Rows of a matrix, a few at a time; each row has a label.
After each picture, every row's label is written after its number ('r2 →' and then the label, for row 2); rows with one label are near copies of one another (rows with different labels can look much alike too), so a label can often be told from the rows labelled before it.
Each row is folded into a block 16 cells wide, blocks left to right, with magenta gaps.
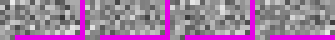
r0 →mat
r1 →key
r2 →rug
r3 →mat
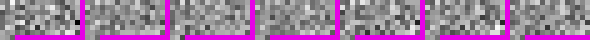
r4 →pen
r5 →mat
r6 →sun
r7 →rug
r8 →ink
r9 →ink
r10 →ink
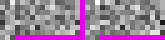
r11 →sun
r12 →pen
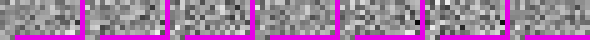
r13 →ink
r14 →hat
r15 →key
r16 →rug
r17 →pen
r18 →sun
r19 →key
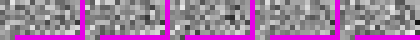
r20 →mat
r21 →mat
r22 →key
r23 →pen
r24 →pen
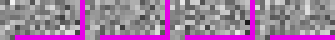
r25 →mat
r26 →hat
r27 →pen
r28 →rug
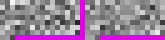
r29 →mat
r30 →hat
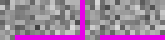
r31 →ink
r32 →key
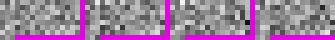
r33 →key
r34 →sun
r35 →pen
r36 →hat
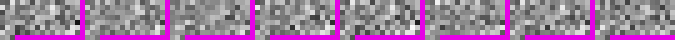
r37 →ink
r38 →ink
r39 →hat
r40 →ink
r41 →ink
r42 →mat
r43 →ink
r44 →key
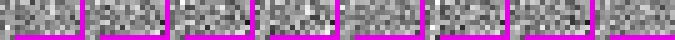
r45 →rug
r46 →pen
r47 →pen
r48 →ink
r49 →mat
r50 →sun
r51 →mat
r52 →key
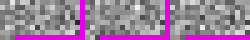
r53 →pen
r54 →ink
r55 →mat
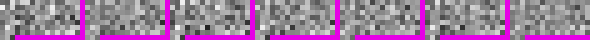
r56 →rug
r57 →ink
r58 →sun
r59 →sun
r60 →key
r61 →sun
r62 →key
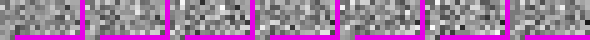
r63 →hat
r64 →rug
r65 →key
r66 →pen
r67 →mat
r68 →sun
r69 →pen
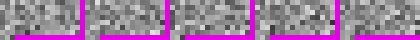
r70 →sun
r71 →pen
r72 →sun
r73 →hat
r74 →hat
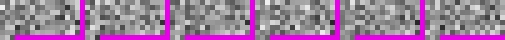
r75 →hat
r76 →sun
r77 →sun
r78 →pen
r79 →pen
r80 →key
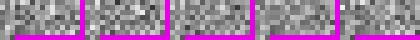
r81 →rug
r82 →key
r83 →key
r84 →hat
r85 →rug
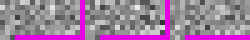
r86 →rug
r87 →mat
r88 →key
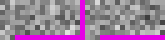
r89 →ink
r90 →mat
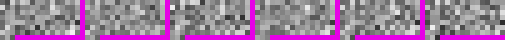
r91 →ink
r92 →key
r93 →rug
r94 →hat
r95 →ink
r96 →sun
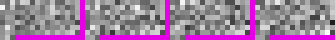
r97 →rug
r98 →key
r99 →mat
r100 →hat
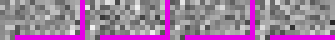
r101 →hat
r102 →rug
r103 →sun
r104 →sun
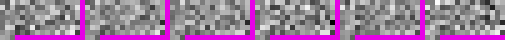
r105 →hat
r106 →hat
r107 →pen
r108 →pen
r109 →rug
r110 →mat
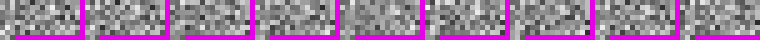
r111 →key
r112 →key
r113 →mat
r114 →hat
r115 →ink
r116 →rug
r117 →hat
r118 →key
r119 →sun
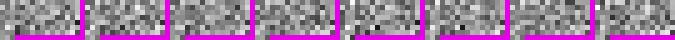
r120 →hat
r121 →ink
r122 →hat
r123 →mat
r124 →sun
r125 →sun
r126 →mat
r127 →rug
